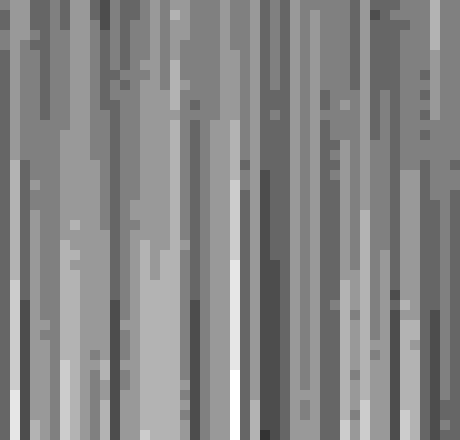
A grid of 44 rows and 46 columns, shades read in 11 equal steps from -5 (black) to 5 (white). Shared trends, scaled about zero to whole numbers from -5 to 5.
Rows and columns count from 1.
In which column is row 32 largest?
24
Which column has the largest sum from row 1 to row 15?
18
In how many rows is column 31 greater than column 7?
3
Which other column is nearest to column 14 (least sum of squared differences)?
4
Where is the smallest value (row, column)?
44, 27
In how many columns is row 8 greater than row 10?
2
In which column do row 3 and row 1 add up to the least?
11
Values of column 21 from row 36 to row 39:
0 0 0 0
